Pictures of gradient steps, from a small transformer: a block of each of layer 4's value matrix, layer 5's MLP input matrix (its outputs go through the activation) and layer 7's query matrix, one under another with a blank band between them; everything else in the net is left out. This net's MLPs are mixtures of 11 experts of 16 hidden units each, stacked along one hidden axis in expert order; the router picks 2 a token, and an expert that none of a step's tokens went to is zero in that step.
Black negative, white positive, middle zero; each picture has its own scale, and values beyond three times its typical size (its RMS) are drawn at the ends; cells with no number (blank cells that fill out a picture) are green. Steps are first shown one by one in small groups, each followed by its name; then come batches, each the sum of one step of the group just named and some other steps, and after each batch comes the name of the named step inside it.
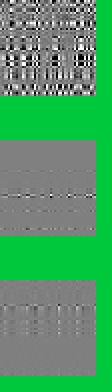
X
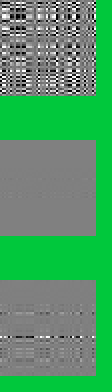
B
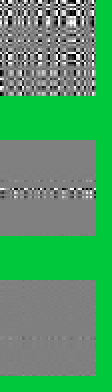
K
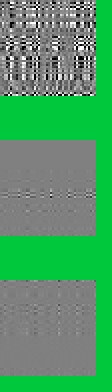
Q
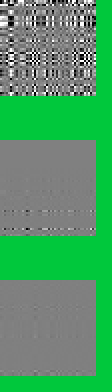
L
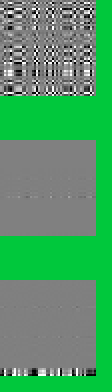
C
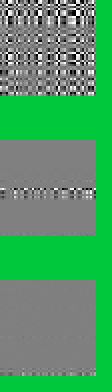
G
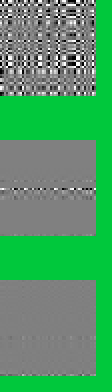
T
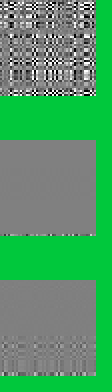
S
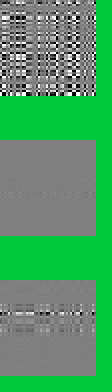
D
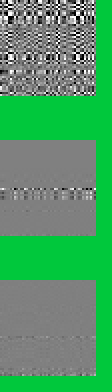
G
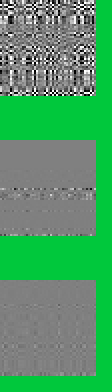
S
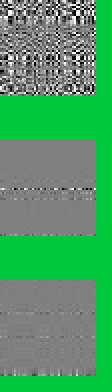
T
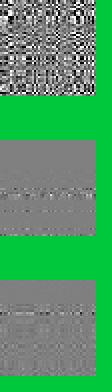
D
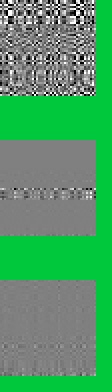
G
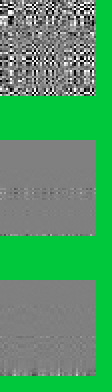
S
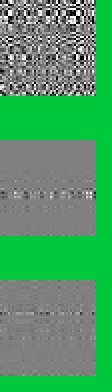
D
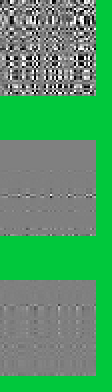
X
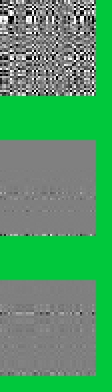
D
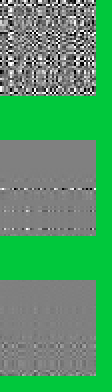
T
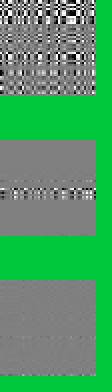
K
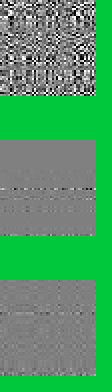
S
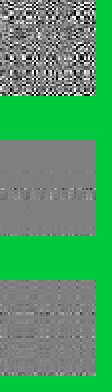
S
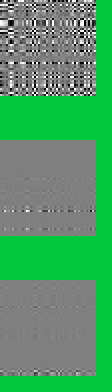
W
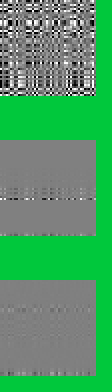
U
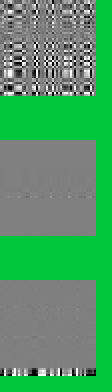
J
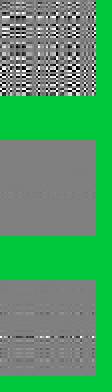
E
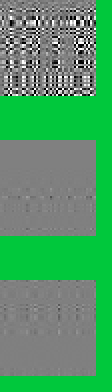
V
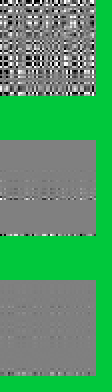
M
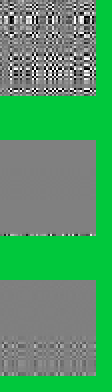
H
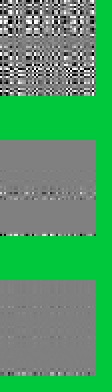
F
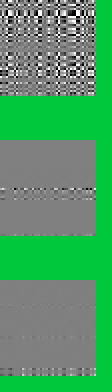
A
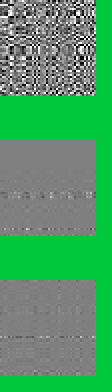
E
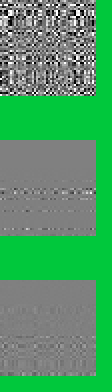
U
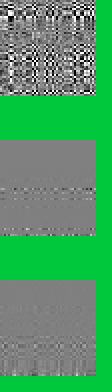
H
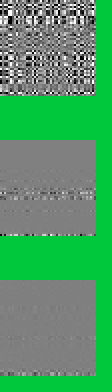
F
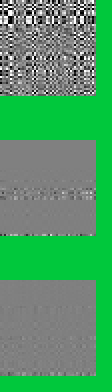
F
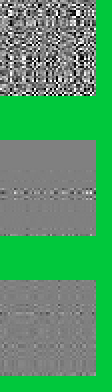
V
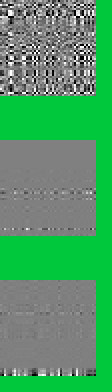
J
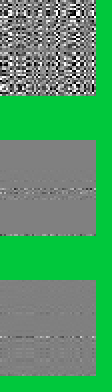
E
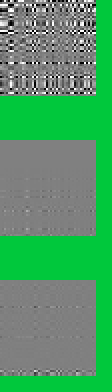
W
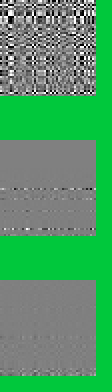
A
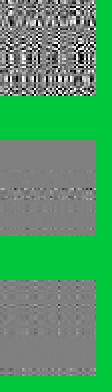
V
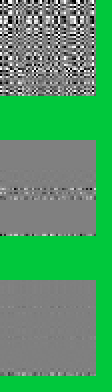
F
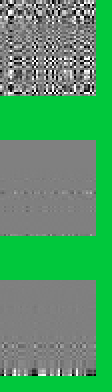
J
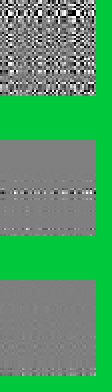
A
